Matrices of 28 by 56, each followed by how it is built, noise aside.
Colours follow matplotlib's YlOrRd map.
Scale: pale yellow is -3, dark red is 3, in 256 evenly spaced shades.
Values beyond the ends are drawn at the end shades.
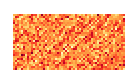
Hankel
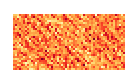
Toeplitz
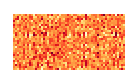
low rank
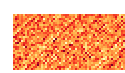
Hankel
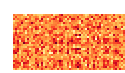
blocks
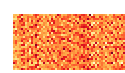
repeating rows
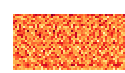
repeating columns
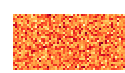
repeating columns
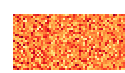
repeating rows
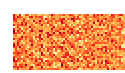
repeating rows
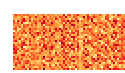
repeating rows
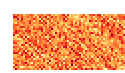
Toeplitz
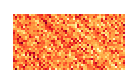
Toeplitz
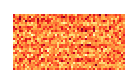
blocks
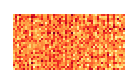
blocks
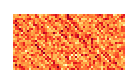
Toeplitz
